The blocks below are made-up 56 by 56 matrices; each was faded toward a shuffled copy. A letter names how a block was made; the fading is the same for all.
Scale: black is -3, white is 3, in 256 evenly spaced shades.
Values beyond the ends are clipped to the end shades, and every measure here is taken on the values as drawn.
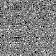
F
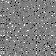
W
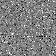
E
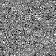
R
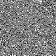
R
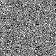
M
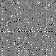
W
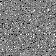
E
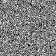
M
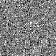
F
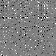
W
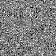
M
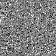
M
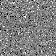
E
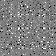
W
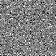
F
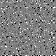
W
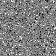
E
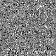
M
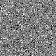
F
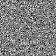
R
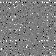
W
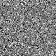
M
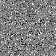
E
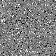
E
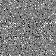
E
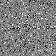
E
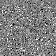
E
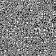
M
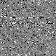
E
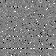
W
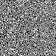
F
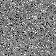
E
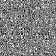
R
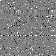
W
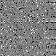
W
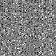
R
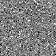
F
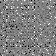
W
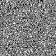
M
